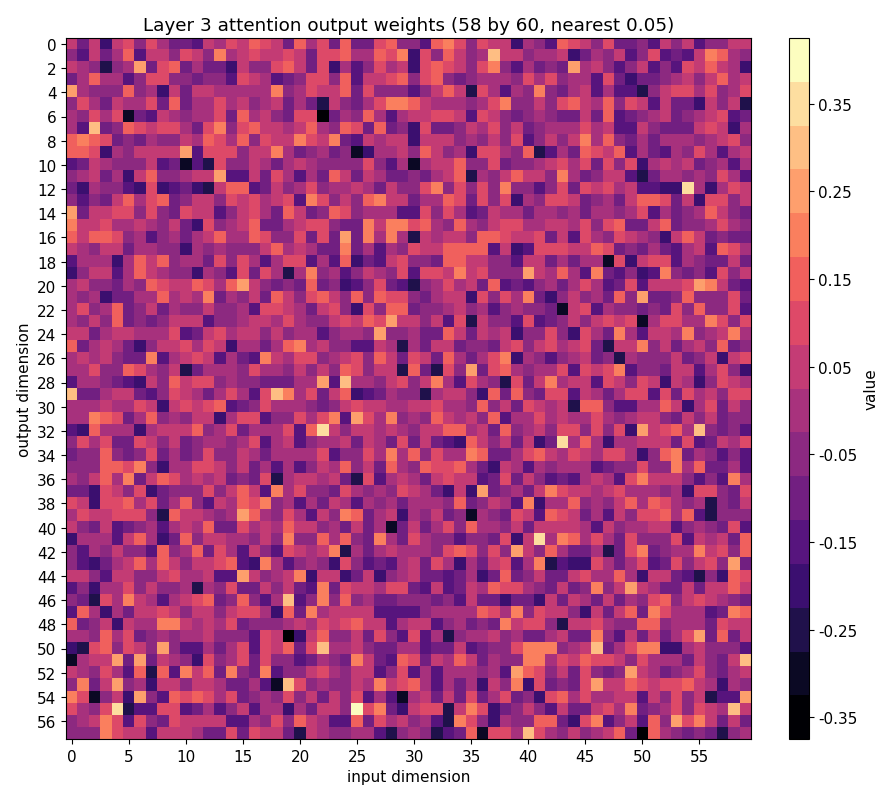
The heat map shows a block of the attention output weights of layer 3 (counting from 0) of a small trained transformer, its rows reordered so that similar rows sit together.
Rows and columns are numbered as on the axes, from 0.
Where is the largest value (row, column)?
55, 25
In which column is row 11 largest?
13
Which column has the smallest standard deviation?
9
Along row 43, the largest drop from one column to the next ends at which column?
42
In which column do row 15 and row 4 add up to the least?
50
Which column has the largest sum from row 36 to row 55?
49
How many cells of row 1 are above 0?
31
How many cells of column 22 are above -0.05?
39
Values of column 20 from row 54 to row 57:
-0.05 0 0.15 -0.25
